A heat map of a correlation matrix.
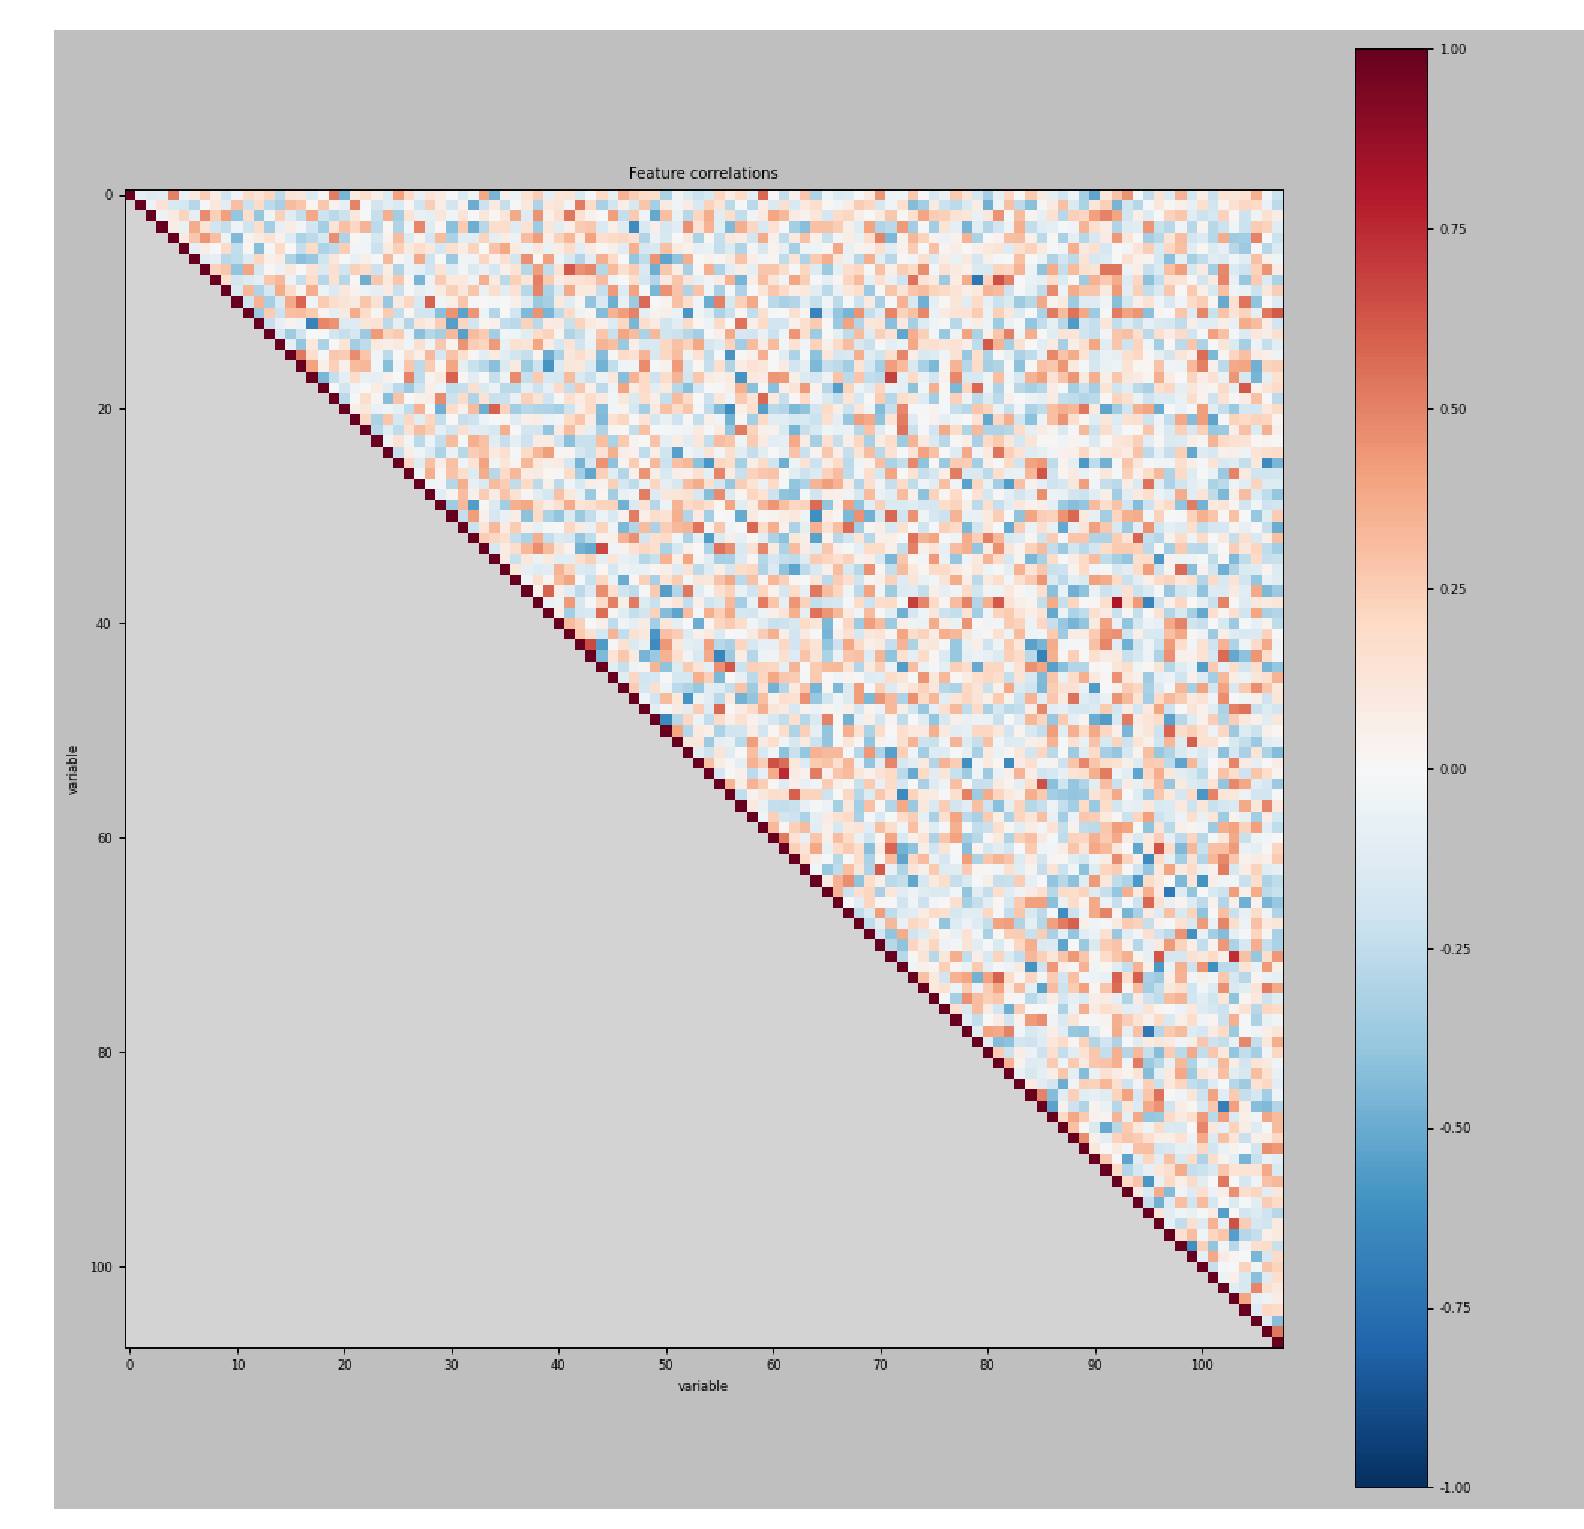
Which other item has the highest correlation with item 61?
54
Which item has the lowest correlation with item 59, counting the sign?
20
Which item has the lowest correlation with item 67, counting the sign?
87
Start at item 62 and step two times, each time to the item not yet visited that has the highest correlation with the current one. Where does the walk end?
44
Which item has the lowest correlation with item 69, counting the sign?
99
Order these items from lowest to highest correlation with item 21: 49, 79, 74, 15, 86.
49, 74, 79, 86, 15
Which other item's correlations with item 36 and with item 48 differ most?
104
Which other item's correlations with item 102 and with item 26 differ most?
85
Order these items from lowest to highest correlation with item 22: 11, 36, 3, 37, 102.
102, 37, 36, 11, 3
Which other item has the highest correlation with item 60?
53
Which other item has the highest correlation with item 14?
80
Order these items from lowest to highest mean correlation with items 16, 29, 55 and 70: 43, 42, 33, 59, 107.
107, 43, 42, 33, 59
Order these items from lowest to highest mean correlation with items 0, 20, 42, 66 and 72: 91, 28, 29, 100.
29, 91, 28, 100
